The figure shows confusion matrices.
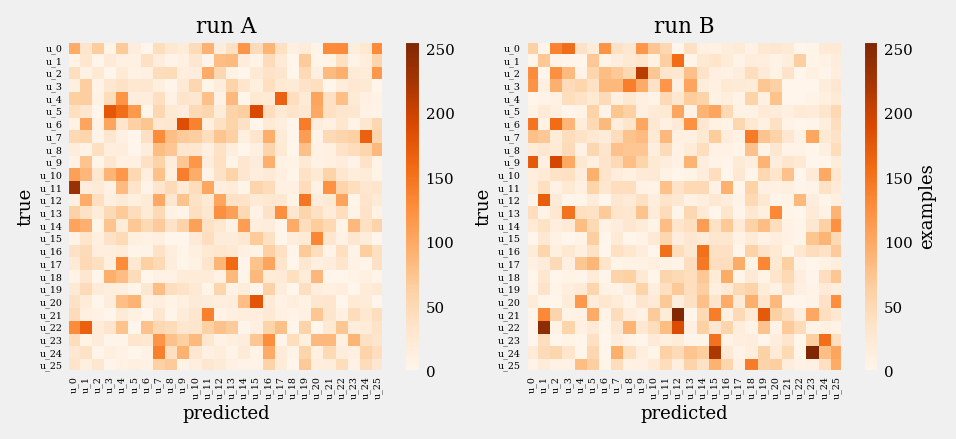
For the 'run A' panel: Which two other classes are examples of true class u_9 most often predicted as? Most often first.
u_10, u_16
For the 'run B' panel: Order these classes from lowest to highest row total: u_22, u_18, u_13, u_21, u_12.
u_12, u_18, u_13, u_22, u_21
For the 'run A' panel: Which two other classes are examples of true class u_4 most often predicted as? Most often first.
u_17, u_20
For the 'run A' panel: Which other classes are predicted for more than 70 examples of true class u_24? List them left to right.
u_7, u_9, u_16
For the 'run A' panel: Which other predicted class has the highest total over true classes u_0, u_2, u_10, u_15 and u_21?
u_11
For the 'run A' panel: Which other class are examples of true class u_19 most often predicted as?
u_7
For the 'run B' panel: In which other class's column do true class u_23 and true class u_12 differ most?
u_24
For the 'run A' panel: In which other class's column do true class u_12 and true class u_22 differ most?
u_0
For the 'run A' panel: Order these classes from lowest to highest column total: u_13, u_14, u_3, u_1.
u_14, u_3, u_13, u_1
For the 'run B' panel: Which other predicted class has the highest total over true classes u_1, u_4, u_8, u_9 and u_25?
u_18
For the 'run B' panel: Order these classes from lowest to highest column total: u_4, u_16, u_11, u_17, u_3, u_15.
u_17, u_4, u_16, u_3, u_15, u_11
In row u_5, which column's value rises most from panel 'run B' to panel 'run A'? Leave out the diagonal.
u_3
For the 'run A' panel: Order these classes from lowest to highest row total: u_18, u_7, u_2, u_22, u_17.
u_18, u_2, u_17, u_22, u_7
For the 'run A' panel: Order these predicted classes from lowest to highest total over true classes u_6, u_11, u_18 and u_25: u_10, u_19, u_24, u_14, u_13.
u_14, u_24, u_13, u_10, u_19
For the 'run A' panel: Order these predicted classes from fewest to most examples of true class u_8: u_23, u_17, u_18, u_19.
u_18, u_17, u_23, u_19
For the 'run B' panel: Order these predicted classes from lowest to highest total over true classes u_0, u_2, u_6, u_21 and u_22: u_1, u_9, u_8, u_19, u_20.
u_20, u_8, u_19, u_1, u_9
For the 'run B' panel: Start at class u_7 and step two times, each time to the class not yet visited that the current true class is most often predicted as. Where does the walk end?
u_16
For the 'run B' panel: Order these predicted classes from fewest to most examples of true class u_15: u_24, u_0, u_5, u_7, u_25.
u_0, u_7, u_25, u_5, u_24
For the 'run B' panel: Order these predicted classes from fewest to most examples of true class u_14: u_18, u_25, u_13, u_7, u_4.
u_7, u_13, u_18, u_4, u_25
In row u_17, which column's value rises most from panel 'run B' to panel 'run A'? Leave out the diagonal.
u_13
